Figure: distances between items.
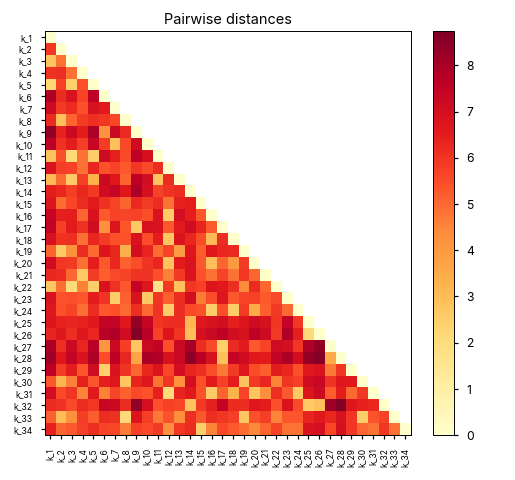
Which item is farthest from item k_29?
k_1
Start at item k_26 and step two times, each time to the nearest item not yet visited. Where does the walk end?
k_32
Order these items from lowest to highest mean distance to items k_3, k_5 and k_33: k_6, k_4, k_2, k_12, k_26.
k_2, k_4, k_12, k_26, k_6
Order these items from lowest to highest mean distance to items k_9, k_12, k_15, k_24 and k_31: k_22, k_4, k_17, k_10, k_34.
k_34, k_17, k_4, k_10, k_22
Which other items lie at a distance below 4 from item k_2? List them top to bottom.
k_8, k_19, k_30, k_33
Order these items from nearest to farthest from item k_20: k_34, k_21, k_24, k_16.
k_16, k_24, k_34, k_21
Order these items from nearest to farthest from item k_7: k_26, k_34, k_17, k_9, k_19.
k_34, k_19, k_17, k_9, k_26
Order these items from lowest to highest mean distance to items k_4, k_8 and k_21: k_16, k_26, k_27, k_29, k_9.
k_16, k_29, k_27, k_9, k_26
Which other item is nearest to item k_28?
k_17
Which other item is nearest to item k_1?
k_5
